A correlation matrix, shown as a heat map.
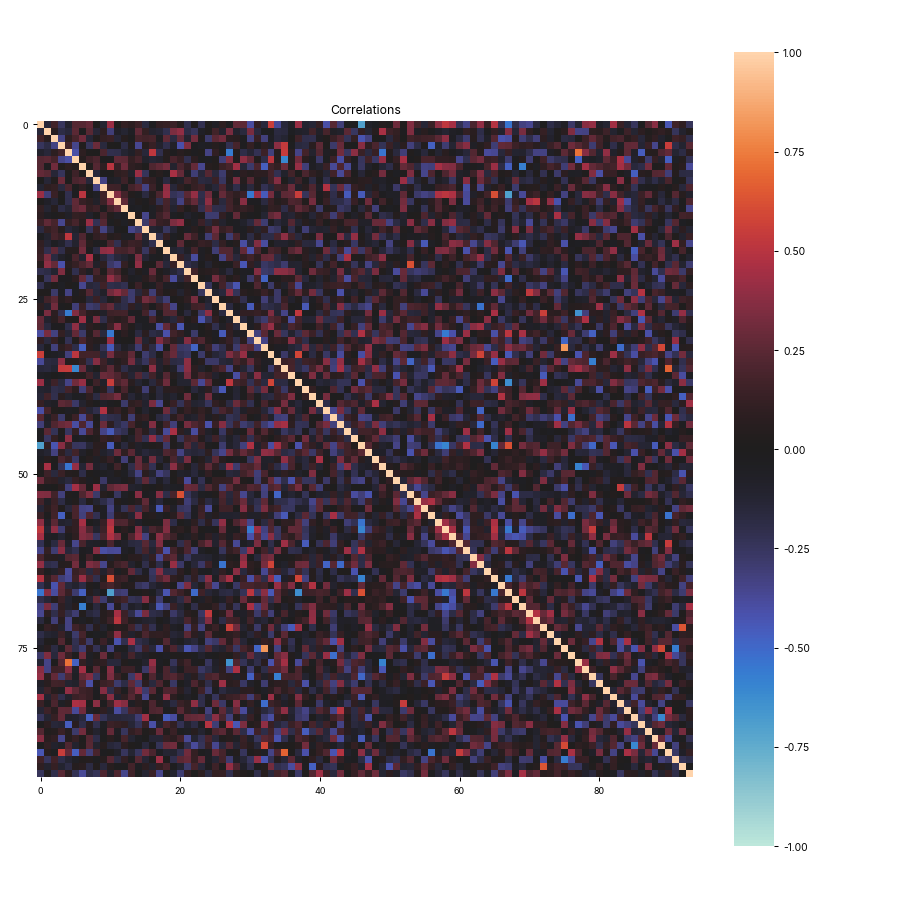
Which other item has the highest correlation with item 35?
90
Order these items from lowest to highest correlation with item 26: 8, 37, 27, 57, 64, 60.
8, 27, 37, 64, 60, 57
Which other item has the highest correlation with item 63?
33
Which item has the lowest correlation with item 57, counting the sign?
46
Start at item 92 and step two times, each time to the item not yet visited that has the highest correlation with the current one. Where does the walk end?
27
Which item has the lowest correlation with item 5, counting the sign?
35
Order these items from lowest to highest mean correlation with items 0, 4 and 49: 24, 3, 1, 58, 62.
3, 24, 1, 62, 58
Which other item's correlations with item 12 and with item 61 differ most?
67
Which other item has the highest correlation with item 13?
74
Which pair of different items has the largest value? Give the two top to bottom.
32, 75
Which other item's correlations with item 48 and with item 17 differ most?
40
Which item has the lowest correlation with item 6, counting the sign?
69
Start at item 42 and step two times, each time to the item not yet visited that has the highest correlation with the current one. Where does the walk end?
54
